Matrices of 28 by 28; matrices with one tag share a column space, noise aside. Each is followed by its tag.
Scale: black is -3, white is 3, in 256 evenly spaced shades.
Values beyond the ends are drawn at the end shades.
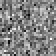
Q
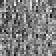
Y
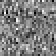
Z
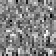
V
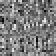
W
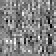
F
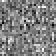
W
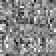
W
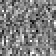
V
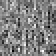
F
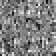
W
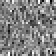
V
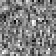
V
